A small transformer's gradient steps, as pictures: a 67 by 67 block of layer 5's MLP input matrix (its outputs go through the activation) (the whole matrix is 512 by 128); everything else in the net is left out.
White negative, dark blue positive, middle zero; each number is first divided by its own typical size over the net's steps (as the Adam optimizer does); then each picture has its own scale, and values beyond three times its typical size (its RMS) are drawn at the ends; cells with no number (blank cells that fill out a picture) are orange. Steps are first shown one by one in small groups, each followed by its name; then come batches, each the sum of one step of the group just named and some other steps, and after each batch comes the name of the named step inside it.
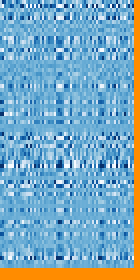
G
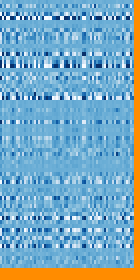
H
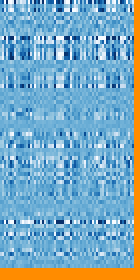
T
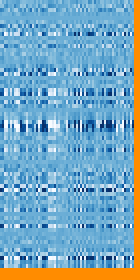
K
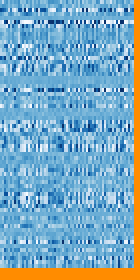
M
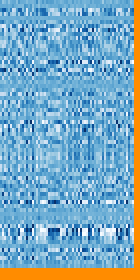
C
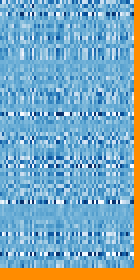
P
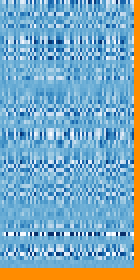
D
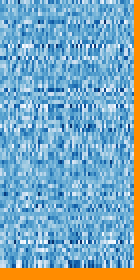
M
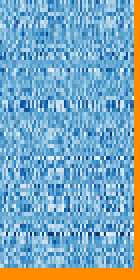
D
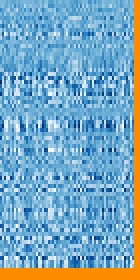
K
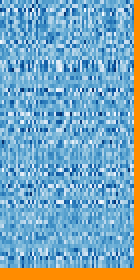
P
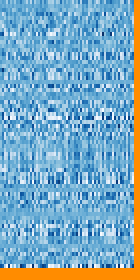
C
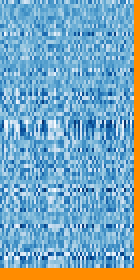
K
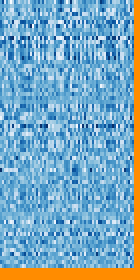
T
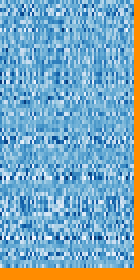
P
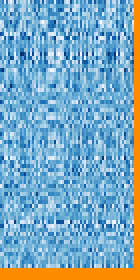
T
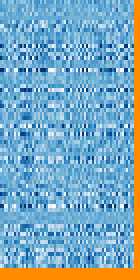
D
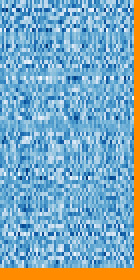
D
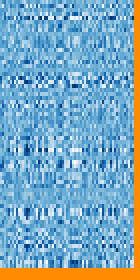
G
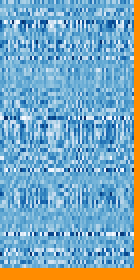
D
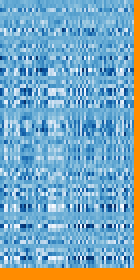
K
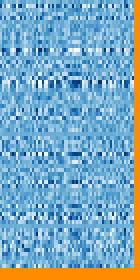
H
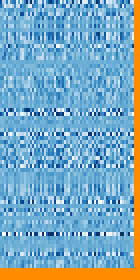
P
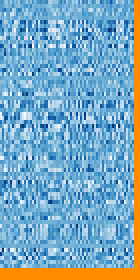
C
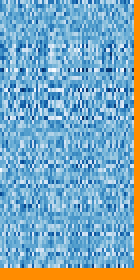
P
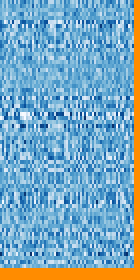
P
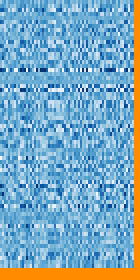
C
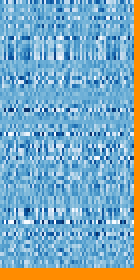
T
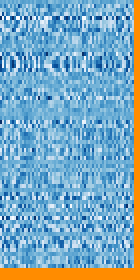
H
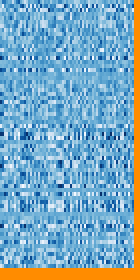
G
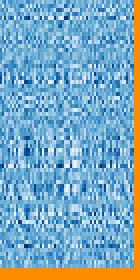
G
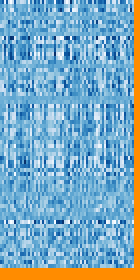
T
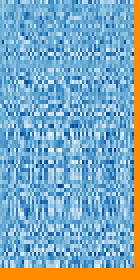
D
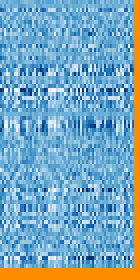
K
